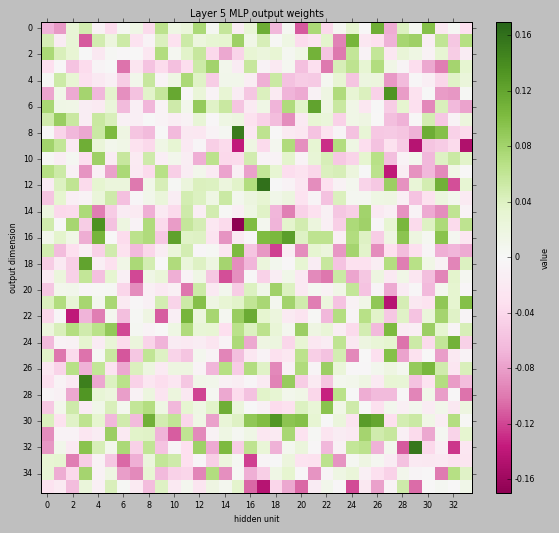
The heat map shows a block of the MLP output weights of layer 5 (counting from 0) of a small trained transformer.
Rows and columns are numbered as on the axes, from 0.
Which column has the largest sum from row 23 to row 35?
3
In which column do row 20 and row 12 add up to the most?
17
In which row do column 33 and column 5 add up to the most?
21
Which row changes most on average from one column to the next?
32
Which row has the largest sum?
30
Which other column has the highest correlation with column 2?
4
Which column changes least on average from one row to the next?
25
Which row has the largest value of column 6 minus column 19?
11
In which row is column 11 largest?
22
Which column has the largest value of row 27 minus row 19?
31
